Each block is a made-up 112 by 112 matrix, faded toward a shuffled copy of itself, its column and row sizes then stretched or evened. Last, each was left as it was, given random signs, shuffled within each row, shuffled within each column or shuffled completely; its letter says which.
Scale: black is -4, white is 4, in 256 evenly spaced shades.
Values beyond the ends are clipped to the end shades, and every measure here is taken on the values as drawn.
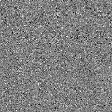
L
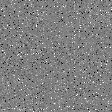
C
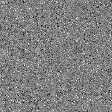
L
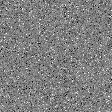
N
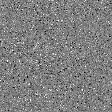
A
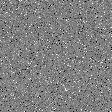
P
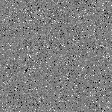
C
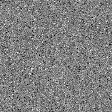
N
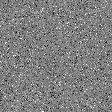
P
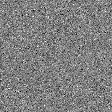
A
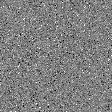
N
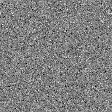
A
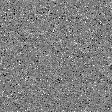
A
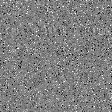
L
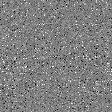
L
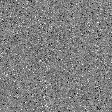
N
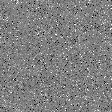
N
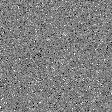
P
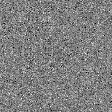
L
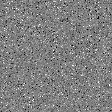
N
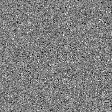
C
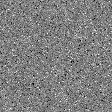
P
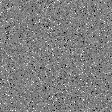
N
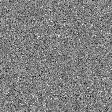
A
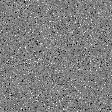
A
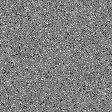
P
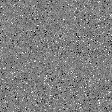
C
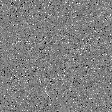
C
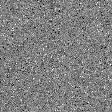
N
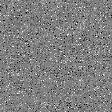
L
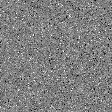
N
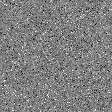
P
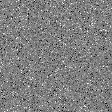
N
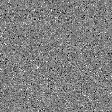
L
